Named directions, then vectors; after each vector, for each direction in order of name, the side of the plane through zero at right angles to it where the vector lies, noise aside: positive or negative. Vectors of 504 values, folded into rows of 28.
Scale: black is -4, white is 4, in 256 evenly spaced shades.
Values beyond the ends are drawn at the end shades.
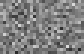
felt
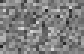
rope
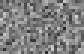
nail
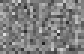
positive, positive, positive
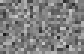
negative, negative, negative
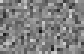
negative, negative, negative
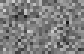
positive, negative, positive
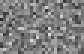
negative, negative, positive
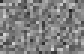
positive, positive, positive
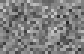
positive, negative, positive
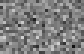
negative, positive, positive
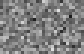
negative, positive, positive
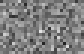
positive, positive, positive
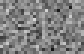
positive, negative, negative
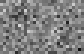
positive, negative, positive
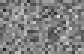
negative, positive, negative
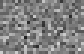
negative, positive, positive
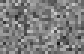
positive, negative, positive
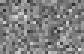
negative, positive, negative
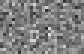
negative, negative, positive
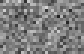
positive, negative, positive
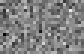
negative, negative, negative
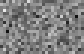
positive, negative, positive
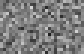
positive, positive, negative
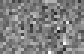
negative, positive, negative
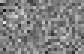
negative, positive, negative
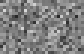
positive, negative, positive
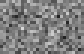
positive, negative, positive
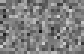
negative, negative, negative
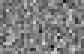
negative, negative, negative
